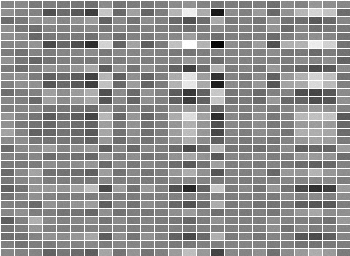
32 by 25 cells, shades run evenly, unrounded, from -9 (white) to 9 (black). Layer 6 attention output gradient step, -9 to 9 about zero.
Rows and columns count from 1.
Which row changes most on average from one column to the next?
6
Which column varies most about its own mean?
14
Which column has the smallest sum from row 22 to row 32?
3
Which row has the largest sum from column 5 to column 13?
10
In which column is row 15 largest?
16
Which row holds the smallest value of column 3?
28
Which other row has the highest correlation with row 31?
7
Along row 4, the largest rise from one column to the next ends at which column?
21
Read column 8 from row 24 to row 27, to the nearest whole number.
4 0 2 -1
